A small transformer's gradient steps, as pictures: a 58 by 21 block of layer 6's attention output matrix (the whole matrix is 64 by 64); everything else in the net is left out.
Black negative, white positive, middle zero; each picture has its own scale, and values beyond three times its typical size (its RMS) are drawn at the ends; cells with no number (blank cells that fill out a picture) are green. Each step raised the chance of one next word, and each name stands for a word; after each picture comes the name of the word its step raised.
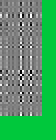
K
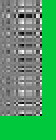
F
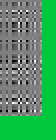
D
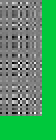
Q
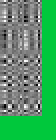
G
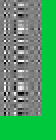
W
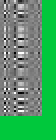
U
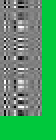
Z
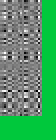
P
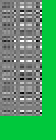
D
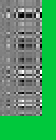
K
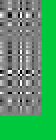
K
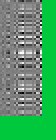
U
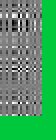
F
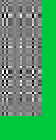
K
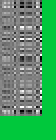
Z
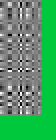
W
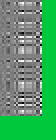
D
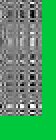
G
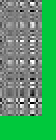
D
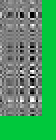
K
